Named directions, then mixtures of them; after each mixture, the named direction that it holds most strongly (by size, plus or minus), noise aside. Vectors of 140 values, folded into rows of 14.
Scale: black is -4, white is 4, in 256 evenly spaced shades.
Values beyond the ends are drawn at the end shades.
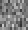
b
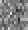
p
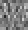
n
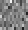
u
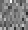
u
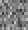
p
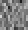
n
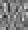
n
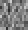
n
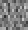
n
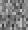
b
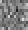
p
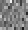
u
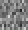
b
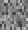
b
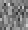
n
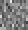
u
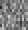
b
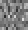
n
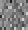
u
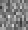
b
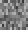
b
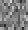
u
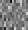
u
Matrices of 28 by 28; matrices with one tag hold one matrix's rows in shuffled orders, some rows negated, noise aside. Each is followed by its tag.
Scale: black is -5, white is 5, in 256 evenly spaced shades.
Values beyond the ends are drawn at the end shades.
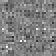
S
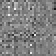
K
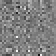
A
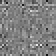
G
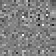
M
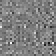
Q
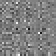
A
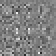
A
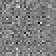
A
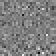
M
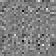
M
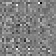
A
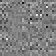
G
